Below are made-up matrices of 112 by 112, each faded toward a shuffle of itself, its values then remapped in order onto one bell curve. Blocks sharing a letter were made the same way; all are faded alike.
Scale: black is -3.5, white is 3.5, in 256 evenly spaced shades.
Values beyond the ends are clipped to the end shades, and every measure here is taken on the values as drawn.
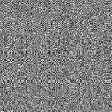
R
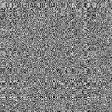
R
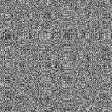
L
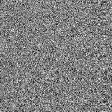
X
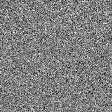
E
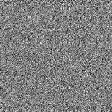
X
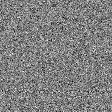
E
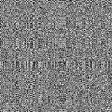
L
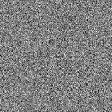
X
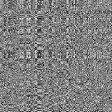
R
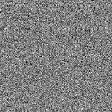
X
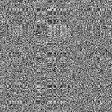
L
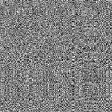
L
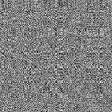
L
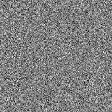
X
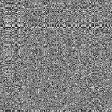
R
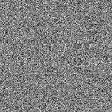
X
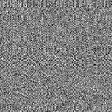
L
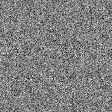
E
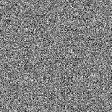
X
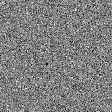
E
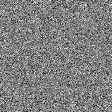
E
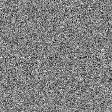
E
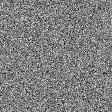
E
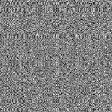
L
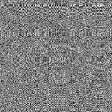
R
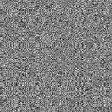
L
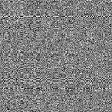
R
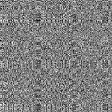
R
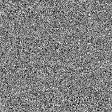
E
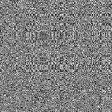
R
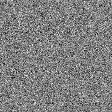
E
